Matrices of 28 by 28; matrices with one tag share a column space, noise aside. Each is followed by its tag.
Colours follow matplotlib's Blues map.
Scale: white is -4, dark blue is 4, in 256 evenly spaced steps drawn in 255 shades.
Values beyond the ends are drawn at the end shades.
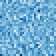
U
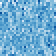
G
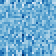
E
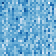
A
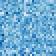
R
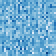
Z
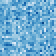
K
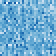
A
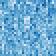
A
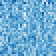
G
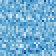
U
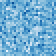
K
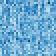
A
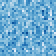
K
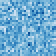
K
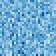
R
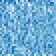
G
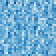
A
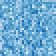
Z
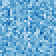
K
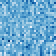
E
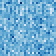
A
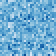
U
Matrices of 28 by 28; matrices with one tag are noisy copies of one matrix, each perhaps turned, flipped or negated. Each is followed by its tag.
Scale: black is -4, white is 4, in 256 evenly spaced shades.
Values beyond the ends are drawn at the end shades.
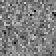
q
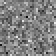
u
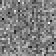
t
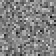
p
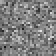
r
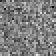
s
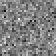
p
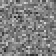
u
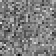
s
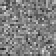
s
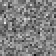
p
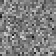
q
